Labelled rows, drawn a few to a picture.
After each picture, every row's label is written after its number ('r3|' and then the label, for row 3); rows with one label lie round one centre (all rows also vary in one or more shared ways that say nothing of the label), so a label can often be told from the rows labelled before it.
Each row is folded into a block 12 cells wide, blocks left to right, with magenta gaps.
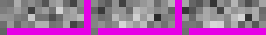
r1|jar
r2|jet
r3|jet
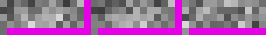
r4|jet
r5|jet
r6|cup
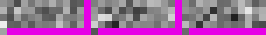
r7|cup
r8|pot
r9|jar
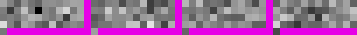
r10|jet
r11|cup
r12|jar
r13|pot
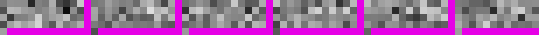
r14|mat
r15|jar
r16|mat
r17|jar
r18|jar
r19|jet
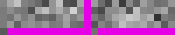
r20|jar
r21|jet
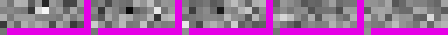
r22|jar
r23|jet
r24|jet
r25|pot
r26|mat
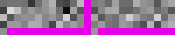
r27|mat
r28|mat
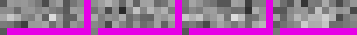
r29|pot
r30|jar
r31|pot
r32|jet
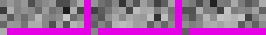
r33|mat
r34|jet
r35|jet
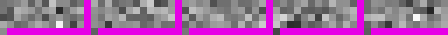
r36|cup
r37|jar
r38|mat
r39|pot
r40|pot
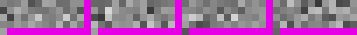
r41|mat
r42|cup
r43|pot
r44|jar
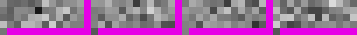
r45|jet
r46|jar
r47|jar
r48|pot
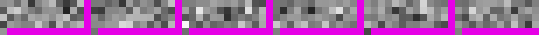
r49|mat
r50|jet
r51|cup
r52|jet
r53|jar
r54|cup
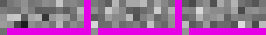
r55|pot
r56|cup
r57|cup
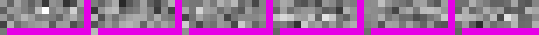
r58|jar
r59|mat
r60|cup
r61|pot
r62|jar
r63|pot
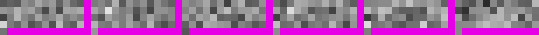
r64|cup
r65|cup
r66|jar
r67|cup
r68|cup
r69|jet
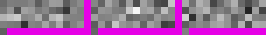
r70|pot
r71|jar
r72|mat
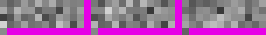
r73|cup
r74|cup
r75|jet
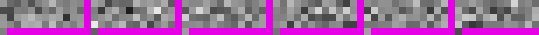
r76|jet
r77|jet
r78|mat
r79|jar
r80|mat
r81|pot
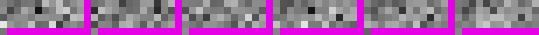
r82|jet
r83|mat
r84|mat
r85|jet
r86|jet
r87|jet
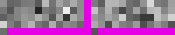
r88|jet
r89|jar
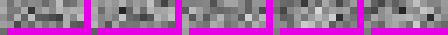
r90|jar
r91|jar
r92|mat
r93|jet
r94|jet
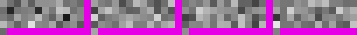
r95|jet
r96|mat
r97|cup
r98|cup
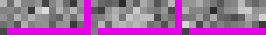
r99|jar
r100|jet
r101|jar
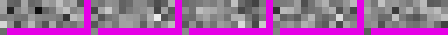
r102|jet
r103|mat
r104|cup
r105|mat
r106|jar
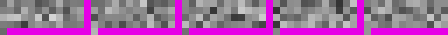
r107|pot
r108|cup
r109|jar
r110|mat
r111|mat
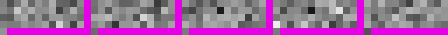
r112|cup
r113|pot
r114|jet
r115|jet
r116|jar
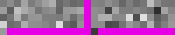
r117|cup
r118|pot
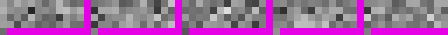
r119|jar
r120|mat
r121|jar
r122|jet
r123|mat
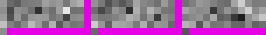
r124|jet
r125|jet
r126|jar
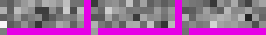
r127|cup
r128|cup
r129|jet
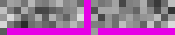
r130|pot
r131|mat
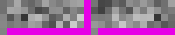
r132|mat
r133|jet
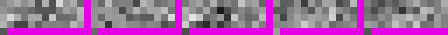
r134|pot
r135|jar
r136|pot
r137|jet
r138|jet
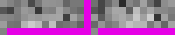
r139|jet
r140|jet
